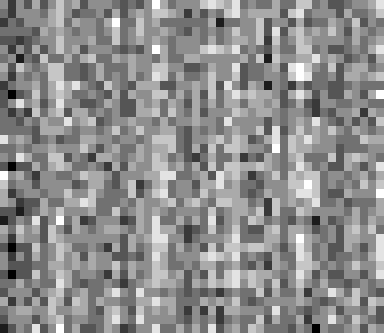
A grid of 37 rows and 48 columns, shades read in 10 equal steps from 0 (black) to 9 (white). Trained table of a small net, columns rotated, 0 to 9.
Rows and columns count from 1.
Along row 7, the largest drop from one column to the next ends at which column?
34
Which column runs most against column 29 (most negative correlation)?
45
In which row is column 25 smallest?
18
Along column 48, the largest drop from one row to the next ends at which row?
12
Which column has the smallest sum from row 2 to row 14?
2
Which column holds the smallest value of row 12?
40
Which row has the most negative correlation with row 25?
20
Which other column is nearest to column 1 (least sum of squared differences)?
28
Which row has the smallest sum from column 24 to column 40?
33
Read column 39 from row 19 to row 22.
6 7 9 8
